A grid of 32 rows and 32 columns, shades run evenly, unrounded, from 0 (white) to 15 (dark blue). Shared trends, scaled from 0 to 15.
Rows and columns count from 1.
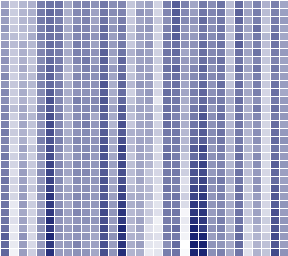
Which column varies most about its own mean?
22
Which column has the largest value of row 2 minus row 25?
21
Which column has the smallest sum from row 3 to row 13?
18
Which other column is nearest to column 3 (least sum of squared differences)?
8
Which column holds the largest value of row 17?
6
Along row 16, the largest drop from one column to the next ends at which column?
15
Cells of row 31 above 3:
26
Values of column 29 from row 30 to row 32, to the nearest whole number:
5 5 5
